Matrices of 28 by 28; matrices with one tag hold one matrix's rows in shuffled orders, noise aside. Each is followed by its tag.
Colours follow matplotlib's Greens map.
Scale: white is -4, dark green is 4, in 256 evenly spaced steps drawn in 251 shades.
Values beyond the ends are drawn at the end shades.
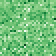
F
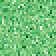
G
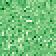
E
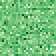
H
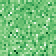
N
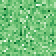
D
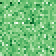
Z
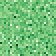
N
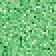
D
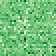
F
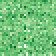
F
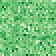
H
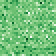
H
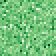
D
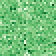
F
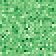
H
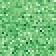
H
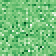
H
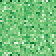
Z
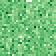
E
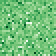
E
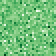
D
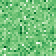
D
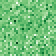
N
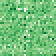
F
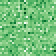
F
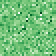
G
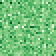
Z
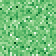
N
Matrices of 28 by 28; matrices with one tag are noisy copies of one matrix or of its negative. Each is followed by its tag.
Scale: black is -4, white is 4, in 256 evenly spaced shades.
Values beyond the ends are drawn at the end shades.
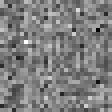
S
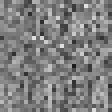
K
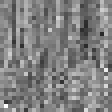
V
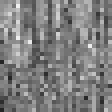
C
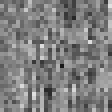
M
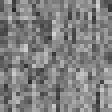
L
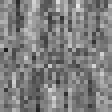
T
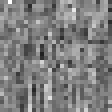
M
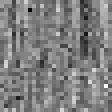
V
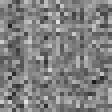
S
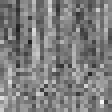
C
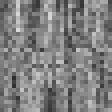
T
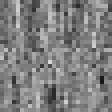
T
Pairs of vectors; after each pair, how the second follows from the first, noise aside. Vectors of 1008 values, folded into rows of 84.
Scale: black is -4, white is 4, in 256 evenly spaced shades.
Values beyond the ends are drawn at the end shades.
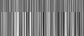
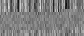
reversed, negated, partly zeroed.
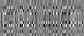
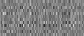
shrunk.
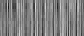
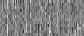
reversed, negated, partly zeroed.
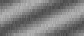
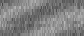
wrapped around, negated, shrunk.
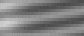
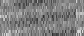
wrapped around, partly zeroed.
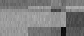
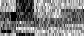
wrapped around, scaled up.
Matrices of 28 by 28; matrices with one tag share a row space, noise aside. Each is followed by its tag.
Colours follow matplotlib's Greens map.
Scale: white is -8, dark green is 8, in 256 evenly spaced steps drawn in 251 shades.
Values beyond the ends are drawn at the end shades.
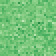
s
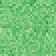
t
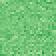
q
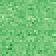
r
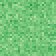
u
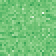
q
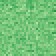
r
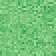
s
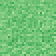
q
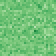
s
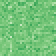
r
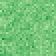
t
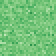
t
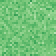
u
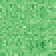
u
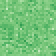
r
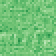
s
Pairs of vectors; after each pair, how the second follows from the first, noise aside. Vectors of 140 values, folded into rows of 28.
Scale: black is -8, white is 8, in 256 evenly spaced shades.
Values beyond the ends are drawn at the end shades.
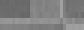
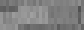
wrapped around, negated.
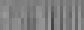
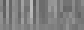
reversed, negated.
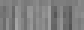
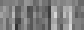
negated, scaled up.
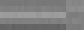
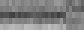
negated, scaled up.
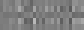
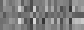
scaled up.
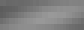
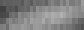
scaled up.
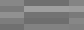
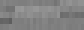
reversed, negated, partly zeroed.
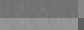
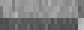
negated, scaled up.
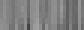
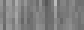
reversed, negated.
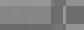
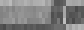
scaled up.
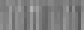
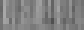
reversed, negated.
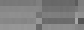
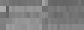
reversed, negated.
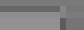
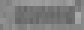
wrapped around, negated.
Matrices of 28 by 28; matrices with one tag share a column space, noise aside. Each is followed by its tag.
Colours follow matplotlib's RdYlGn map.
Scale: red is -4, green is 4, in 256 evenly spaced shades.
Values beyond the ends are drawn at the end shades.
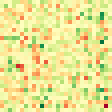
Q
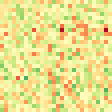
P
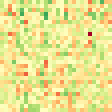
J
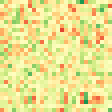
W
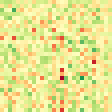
Q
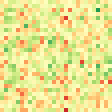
Q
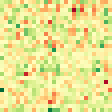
W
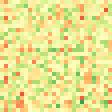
Q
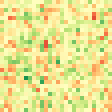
Q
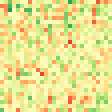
W
